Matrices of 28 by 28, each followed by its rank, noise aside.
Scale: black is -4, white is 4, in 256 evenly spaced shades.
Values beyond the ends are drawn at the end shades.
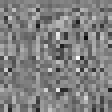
four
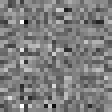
four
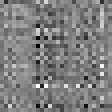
three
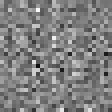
four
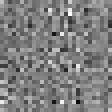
five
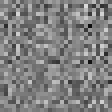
five
